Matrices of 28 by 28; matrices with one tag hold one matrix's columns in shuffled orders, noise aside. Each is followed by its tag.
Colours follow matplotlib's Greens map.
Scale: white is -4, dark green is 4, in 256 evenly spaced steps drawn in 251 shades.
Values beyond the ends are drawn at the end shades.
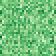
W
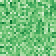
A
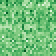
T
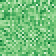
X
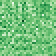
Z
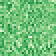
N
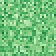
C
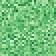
X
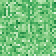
A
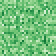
W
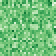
T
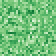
W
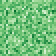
W
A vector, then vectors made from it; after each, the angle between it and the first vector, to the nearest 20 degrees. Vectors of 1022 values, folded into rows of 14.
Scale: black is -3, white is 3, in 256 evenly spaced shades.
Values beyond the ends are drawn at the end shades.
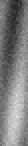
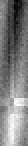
20 degrees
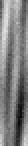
120 degrees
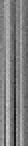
100 degrees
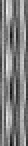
100 degrees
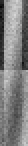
120 degrees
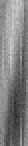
160 degrees
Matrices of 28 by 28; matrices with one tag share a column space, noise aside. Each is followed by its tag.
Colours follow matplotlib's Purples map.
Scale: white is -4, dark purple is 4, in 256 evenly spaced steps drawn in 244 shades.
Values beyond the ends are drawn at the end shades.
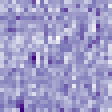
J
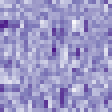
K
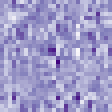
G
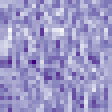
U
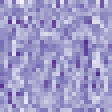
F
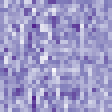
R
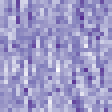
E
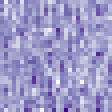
E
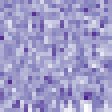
K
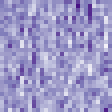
E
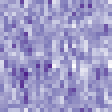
F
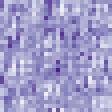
E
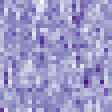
E
